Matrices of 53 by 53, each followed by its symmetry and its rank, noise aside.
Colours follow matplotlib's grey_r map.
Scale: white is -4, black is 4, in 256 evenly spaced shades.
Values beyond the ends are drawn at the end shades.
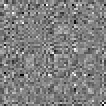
symmetric, rank five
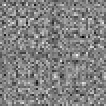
symmetric, rank seven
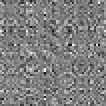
antisymmetric, rank six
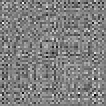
symmetric, rank five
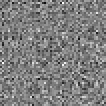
symmetric, rank seven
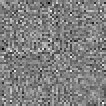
symmetric, rank seven
